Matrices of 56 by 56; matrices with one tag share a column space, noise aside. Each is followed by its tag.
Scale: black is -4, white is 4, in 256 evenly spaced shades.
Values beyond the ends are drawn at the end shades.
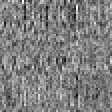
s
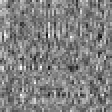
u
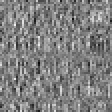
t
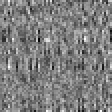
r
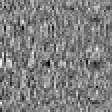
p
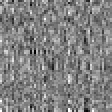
r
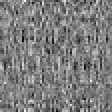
r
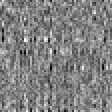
r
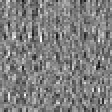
u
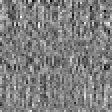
s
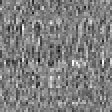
p
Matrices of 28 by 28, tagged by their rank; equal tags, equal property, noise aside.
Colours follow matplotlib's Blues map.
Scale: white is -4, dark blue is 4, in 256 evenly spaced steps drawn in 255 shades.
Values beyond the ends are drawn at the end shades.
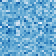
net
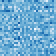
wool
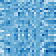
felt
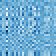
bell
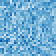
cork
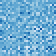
net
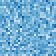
cork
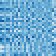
felt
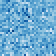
cork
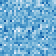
wool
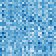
wool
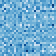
wool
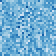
cork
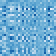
bell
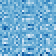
felt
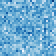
cork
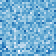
cork
